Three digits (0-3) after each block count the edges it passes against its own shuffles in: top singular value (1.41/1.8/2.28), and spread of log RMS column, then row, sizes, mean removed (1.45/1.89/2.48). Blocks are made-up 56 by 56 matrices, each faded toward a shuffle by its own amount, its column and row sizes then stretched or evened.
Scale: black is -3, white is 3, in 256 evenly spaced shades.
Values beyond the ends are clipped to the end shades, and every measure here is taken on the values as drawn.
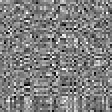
3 2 0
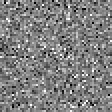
0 0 0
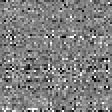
2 1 3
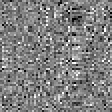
3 2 0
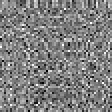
3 1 0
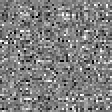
2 0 2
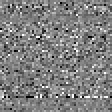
1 0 3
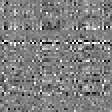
3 1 3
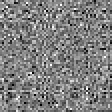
2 0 1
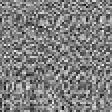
2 0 0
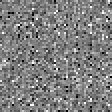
0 2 2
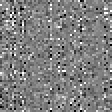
1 3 0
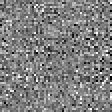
2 2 1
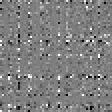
0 3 3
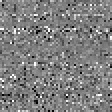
0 1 3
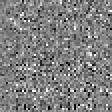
2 2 2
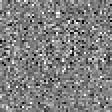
1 0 2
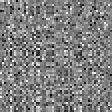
3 2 0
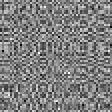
3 0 1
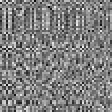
3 2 2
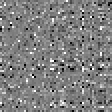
2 2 2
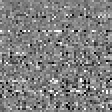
1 0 3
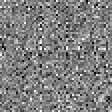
2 1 1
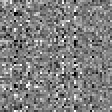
2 3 2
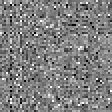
2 1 2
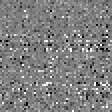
0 1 3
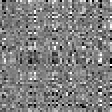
3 3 2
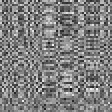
3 0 3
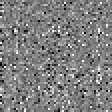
0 1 1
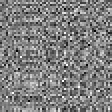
3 1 1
